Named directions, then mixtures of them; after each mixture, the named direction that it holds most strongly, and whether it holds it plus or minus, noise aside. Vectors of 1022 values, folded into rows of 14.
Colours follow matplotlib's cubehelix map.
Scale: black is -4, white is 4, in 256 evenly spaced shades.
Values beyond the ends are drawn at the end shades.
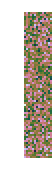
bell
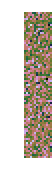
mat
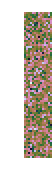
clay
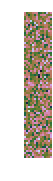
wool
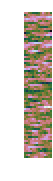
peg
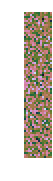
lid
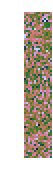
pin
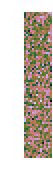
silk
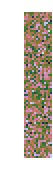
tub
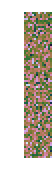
mat, plus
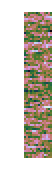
peg, plus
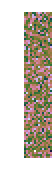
bell, minus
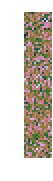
pin, minus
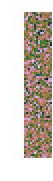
mat, plus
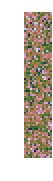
clay, minus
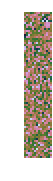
pin, minus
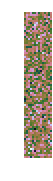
clay, minus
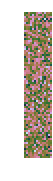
bell, minus
